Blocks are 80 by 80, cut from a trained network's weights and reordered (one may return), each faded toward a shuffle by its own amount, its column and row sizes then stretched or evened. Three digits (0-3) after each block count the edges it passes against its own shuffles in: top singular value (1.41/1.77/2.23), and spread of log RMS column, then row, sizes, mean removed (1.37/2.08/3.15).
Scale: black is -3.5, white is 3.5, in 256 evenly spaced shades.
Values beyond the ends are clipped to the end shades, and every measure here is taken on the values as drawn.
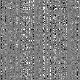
1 3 2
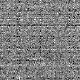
2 2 1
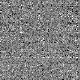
0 2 1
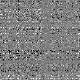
1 2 3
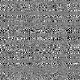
2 2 3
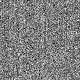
0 0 0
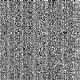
2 1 1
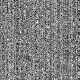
2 1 0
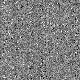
0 1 0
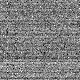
2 0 0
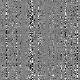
1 3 1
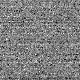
1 0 1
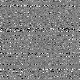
0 1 3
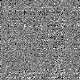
0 2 2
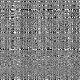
3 1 3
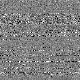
0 0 3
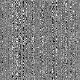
1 3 1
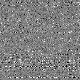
2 0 2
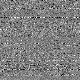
0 0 3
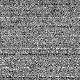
2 0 2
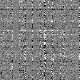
2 3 1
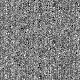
1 1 0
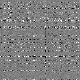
2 2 3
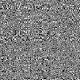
2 1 2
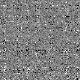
0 2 2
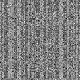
3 0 1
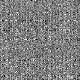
2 0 2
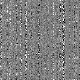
1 3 1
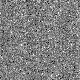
0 0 0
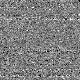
0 0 2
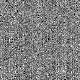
1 1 1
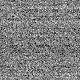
1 0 1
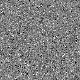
0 1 0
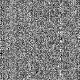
1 2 0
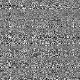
0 2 3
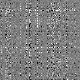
1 3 2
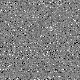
0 0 2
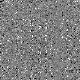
0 2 1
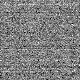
1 1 1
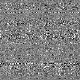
0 1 3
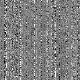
2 3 1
